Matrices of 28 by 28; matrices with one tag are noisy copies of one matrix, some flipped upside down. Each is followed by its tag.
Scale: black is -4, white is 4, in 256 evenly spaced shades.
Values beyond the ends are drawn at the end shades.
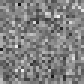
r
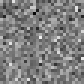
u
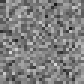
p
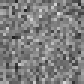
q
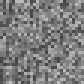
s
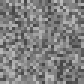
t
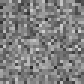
s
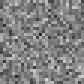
p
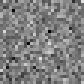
q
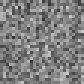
q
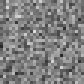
p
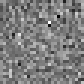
q
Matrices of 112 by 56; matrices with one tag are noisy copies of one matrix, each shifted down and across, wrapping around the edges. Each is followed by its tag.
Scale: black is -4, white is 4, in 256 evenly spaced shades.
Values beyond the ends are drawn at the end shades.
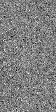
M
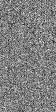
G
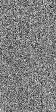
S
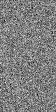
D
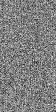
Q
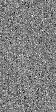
S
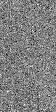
S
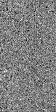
S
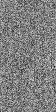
G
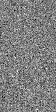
Q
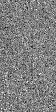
S
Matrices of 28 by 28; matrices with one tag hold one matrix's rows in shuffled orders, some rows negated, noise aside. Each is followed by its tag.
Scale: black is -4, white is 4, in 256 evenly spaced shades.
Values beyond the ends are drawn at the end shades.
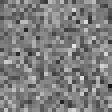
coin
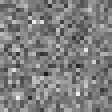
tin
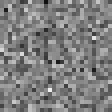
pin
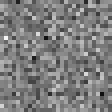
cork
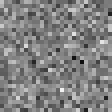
coin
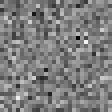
tin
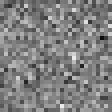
coin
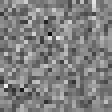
pin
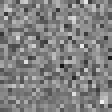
coin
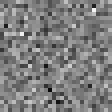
pin
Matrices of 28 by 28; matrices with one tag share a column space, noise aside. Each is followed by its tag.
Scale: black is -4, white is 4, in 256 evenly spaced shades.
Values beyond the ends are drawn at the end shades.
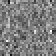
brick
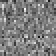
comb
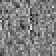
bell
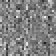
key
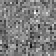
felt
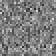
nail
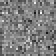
felt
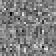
nail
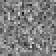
nail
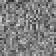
bell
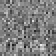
felt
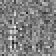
felt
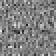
brick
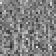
felt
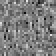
brick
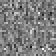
nail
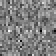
brick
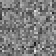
nail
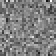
comb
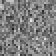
key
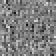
felt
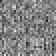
key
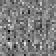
felt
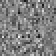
comb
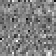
comb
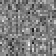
key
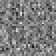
nail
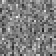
key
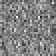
key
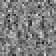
bell
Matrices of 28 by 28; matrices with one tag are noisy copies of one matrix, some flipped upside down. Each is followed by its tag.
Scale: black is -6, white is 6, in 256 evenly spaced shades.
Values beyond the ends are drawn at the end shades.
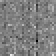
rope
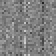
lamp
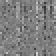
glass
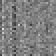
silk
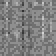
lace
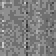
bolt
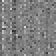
silk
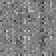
lamp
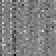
silk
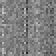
bolt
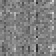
rope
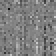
glass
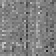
bolt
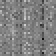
lamp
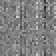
glass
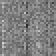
bolt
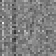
silk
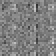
rope
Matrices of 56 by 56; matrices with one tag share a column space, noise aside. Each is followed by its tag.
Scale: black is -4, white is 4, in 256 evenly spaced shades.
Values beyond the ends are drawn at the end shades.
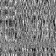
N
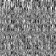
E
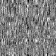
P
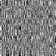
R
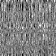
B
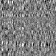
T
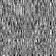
P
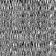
T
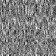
P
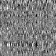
T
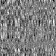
N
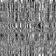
B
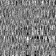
R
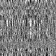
N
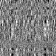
N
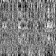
B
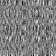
R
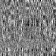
N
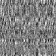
P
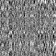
T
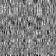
P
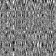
T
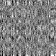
R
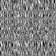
T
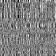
B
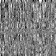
B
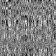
N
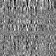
E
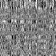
E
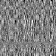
N
